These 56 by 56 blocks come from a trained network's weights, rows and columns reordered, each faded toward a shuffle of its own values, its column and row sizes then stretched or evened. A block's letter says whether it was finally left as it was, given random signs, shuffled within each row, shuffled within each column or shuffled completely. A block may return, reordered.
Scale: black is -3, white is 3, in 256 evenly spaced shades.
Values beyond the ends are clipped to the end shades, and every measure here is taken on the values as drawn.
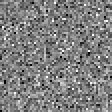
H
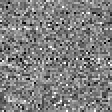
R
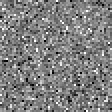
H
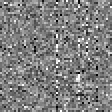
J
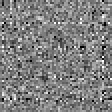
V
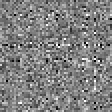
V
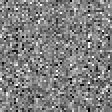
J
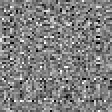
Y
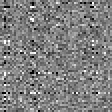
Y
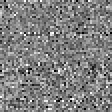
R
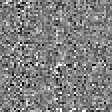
Y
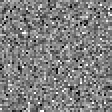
H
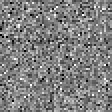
H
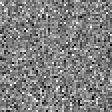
H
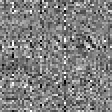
Y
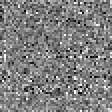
V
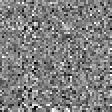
Y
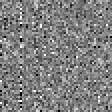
J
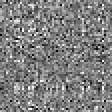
Y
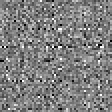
Y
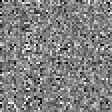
V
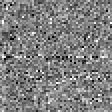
R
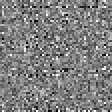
V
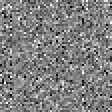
J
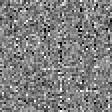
J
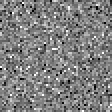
H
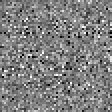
R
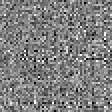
Y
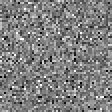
R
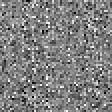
J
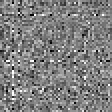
Y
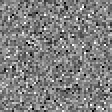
H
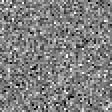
H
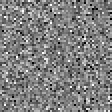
J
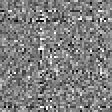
V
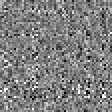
Y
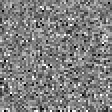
R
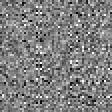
Y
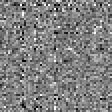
Y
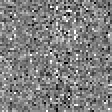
J
